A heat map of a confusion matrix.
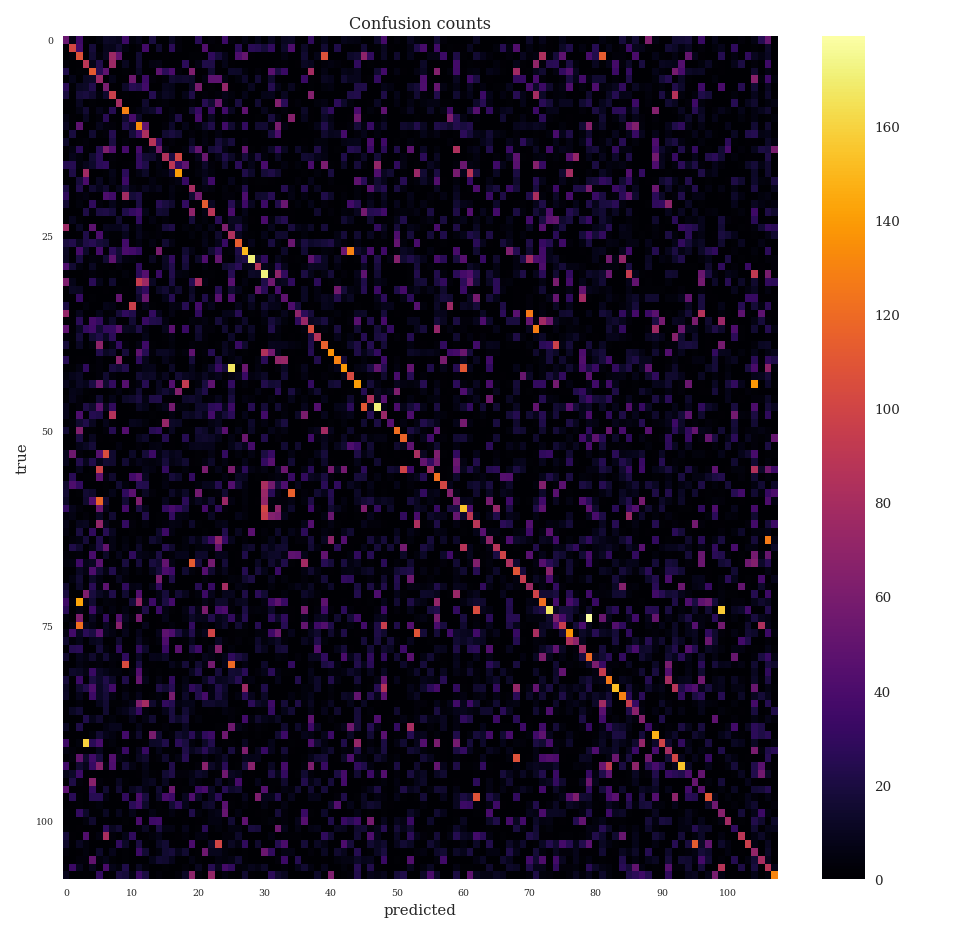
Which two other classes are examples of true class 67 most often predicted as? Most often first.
19, 36
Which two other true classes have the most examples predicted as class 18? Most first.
44, 16
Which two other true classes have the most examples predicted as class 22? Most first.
76, 107
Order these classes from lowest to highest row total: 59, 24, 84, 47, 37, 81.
81, 24, 84, 59, 37, 47
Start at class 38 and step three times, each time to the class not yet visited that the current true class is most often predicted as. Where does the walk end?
73
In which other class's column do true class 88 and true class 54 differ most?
52
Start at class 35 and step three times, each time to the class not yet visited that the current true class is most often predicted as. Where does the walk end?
0
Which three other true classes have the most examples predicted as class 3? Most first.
90, 17, 71
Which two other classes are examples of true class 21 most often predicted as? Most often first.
91, 33
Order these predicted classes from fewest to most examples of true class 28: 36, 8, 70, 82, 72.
36, 8, 72, 82, 70
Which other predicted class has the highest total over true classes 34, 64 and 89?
106
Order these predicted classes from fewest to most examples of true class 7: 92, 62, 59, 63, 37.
62, 59, 63, 37, 92
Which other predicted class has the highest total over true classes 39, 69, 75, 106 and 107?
99
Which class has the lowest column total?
49
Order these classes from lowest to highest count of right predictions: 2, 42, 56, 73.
2, 56, 42, 73
